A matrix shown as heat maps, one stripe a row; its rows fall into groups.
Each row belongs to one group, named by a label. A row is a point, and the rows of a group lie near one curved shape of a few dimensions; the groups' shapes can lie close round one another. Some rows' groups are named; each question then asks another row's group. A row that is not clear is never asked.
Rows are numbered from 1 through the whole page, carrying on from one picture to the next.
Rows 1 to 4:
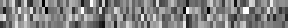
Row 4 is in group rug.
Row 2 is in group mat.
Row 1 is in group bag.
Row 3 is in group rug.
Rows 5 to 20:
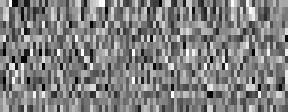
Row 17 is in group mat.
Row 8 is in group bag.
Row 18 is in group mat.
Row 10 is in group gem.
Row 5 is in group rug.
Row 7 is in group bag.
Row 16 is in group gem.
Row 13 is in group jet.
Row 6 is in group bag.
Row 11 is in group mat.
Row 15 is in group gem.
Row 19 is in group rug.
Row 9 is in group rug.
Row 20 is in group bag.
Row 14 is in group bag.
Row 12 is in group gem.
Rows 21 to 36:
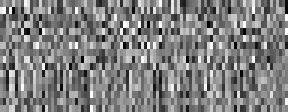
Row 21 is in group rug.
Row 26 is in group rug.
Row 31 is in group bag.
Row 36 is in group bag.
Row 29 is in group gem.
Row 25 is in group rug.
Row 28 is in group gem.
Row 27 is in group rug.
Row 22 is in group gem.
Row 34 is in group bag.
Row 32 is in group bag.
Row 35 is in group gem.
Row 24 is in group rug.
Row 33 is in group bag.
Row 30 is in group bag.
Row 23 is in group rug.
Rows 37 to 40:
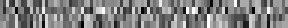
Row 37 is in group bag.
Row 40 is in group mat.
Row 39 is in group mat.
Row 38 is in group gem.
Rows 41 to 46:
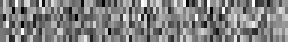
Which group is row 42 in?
jet
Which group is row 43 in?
rug
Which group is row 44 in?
bag
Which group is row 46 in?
bag
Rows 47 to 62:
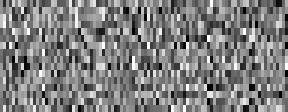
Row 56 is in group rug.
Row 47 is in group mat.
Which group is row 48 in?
rug
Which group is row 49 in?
gem
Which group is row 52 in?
mat
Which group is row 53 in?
gem
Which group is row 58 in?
gem
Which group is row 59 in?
mat
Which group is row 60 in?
mat
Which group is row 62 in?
mat
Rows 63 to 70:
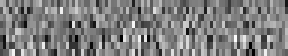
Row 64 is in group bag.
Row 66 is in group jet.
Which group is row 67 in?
gem
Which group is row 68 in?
rug
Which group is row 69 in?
bag
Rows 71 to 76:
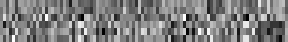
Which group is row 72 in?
mat
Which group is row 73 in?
mat
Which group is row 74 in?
mat
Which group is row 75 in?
gem
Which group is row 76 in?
mat
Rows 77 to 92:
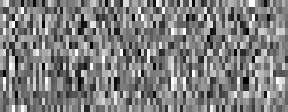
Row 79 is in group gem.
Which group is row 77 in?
bag
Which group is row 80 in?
bag
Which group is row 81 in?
mat
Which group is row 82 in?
mat
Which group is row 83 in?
bag
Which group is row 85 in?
gem
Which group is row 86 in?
bag
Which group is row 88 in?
mat
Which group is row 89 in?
mat
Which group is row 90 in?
rug
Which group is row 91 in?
gem
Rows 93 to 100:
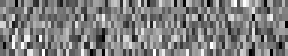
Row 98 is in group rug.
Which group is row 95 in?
gem
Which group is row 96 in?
gem
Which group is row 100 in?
bag
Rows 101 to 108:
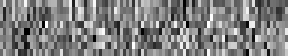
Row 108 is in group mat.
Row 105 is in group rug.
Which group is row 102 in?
mat
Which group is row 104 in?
mat
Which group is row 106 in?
jet
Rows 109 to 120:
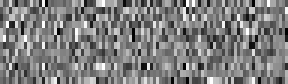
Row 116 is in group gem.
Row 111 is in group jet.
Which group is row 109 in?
gem
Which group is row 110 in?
gem
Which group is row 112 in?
bag
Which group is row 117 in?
rug
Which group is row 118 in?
gem
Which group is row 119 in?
rug
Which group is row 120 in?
mat
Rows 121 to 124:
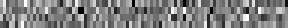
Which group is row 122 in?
mat
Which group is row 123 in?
mat
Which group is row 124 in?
bag
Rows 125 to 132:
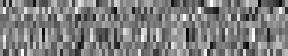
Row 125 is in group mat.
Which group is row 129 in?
gem
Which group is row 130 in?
gem
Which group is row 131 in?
mat
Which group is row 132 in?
bag
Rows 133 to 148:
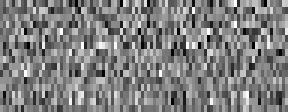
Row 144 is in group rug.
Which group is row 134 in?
jet
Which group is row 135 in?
gem
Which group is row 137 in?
rug
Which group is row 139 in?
gem
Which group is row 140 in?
mat
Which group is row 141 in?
gem
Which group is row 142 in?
bag
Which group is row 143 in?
rug
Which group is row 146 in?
mat
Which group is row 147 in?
mat
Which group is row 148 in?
rug
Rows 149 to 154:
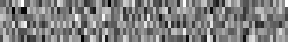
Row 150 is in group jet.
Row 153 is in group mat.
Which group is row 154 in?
bag
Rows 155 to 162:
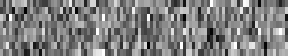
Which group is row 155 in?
mat
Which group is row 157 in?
gem
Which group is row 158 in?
gem
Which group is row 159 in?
mat
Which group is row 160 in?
mat
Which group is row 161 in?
bag
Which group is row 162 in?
rug
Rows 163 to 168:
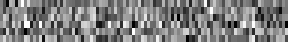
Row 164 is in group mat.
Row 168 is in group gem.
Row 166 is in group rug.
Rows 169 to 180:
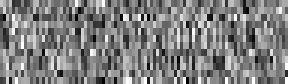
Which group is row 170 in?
mat
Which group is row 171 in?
rug
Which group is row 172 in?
rug
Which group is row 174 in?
bag
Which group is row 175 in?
bag
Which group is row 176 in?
bag
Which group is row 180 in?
gem
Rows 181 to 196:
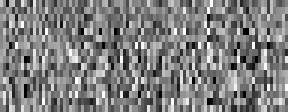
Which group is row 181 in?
bag
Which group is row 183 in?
mat
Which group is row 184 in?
bag
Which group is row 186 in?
mat
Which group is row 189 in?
rug
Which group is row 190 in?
bag
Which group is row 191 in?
rug
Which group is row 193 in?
rug
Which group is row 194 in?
rug
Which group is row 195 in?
mat
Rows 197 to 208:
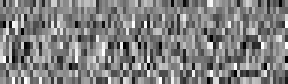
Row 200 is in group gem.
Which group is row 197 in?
mat
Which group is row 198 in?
rug
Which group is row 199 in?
rug
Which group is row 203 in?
rug
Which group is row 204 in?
rug
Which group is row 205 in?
gem
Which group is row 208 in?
rug
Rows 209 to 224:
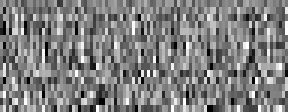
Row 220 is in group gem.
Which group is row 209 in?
rug
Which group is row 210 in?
gem
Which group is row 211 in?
rug
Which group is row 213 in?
gem
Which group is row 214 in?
gem
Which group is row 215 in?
mat
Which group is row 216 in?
mat
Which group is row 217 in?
bag
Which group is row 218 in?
mat
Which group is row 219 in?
rug
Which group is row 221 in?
gem
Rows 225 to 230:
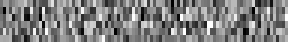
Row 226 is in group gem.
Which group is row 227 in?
rug
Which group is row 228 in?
mat
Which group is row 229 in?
mat
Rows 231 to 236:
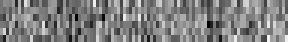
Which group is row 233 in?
rug
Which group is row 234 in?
mat
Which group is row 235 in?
mat
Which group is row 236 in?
rug
